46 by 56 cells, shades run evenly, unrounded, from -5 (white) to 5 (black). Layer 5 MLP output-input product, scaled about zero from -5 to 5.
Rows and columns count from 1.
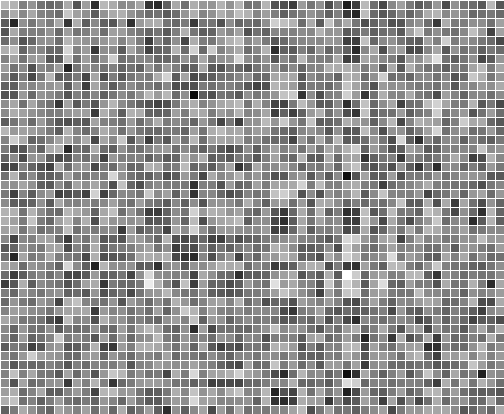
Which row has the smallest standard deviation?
40
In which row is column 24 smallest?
6
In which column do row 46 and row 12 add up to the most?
19
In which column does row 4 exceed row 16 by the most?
45
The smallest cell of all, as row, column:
31, 39
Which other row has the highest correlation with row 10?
28
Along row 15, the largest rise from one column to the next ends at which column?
50
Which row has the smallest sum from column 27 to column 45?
32
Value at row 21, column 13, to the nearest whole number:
2
